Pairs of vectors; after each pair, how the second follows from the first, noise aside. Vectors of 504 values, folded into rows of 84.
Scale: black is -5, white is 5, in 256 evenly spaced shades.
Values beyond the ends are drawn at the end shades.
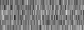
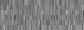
shrunk.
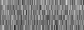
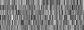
shuffled.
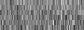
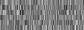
shuffled.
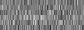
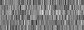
reversed.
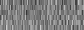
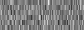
shuffled.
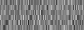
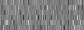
negated, partly zeroed.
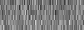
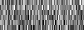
reversed, scaled up.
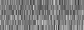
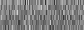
reversed.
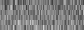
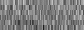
negated.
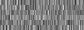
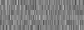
shrunk.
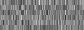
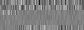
negated, partly zeroed.
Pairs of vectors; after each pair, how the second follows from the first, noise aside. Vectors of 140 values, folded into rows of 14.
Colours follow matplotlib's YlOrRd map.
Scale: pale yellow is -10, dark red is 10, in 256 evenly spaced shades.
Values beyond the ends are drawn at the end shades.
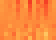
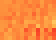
wrapped around.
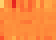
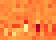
wrapped around, scaled up.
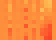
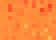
negated, partly zeroed.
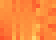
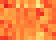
wrapped around, scaled up.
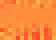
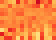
negated, scaled up.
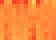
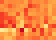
wrapped around, negated, scaled up.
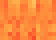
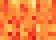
scaled up.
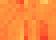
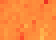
negated, partly zeroed.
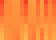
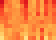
scaled up.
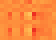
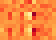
scaled up.
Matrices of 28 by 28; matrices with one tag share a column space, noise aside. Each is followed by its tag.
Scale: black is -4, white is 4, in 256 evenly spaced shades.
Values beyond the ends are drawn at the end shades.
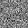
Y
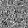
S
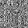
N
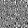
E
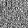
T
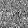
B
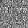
Y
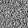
S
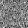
E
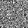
E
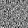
E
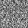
S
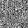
T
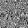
B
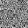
E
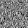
B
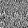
B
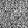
T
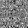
E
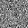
E
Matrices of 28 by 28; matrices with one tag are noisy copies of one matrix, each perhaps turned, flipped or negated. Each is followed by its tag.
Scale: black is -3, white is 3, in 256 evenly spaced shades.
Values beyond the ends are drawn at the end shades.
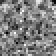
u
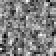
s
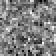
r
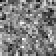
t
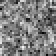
t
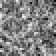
t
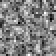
s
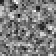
u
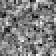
r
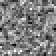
s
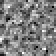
u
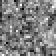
t
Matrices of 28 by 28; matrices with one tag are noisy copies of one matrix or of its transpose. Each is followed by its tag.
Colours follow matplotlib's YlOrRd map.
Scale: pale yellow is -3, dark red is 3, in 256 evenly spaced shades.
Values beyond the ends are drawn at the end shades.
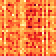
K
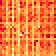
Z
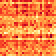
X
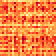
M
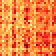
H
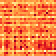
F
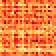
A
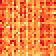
Z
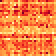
X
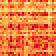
H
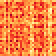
A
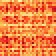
M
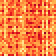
K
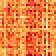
K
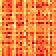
M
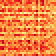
Z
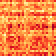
H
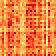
K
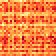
M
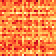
Z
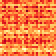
A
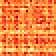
A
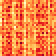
M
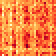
H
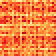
M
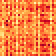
F
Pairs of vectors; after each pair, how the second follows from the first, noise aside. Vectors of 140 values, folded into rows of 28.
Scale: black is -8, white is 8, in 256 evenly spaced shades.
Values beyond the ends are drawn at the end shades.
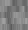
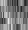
wrapped around, negated, scaled up.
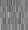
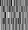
scaled up.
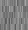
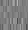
wrapped around, negated, partly zeroed.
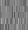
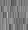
shuffled.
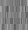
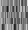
scaled up.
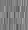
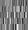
negated, scaled up.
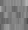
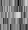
wrapped around, scaled up.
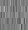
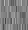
shuffled.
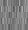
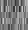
scaled up.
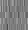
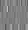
wrapped around, negated, partly zeroed.
